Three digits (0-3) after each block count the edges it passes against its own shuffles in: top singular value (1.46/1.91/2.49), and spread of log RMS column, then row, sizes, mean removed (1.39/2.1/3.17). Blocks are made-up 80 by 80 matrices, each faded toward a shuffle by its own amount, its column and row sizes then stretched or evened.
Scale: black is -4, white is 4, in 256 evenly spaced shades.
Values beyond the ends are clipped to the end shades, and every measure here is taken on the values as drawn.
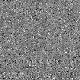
1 0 1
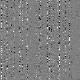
2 3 0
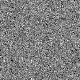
0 1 0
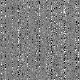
1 3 0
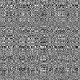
3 2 3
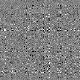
2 2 2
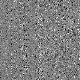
1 2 0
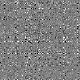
2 2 2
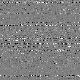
2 0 3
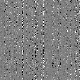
2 3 0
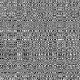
3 1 3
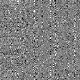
2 2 0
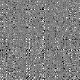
2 2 2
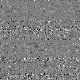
0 0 3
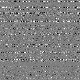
2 0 3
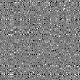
3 1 2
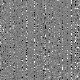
0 3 0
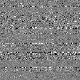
2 0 3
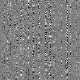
1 3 0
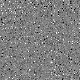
0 1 1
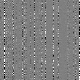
3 3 0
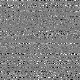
1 0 3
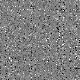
0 2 1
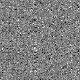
1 1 1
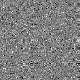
2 1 1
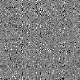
2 2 1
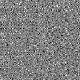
2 0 1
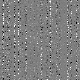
1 3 0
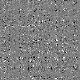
0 2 2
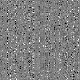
2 2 0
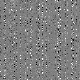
0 3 0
